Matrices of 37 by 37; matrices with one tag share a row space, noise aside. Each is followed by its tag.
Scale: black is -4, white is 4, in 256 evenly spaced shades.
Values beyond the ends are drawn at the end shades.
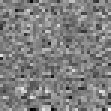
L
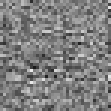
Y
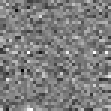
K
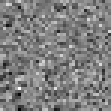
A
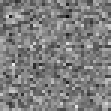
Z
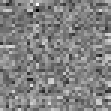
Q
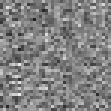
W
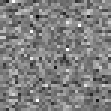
Z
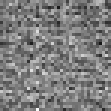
Q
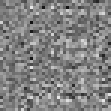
L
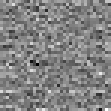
Q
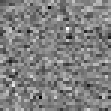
Z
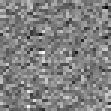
K
